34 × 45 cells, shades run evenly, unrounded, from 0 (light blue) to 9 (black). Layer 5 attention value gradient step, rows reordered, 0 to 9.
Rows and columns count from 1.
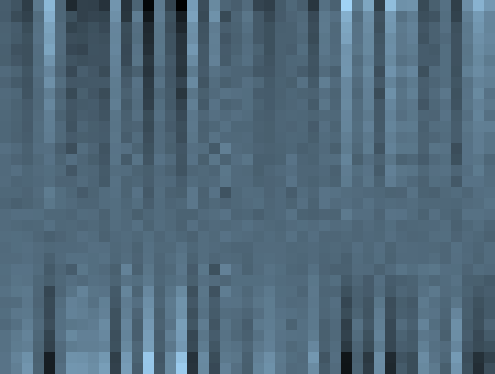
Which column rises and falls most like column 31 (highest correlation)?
28
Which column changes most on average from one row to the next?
21
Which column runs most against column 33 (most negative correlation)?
22
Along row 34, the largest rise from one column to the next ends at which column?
18
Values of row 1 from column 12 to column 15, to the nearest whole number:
7 5 9 4
